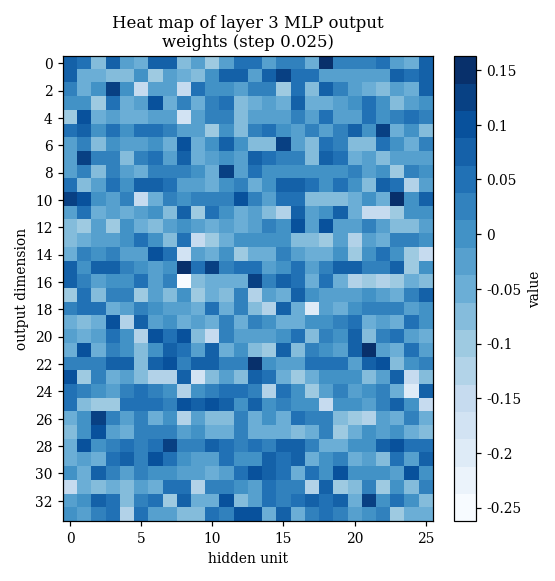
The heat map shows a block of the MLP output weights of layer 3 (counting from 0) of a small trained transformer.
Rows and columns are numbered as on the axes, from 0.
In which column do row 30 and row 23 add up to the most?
13
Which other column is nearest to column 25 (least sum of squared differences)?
12
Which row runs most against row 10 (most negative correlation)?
19
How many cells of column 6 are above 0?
15
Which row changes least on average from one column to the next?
28
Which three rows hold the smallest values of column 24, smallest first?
24, 23, 9
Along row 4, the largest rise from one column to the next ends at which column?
1
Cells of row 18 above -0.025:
13
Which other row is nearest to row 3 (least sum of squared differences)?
8
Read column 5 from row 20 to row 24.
-0.125 -0.075 -0.075 -0.075 0.05
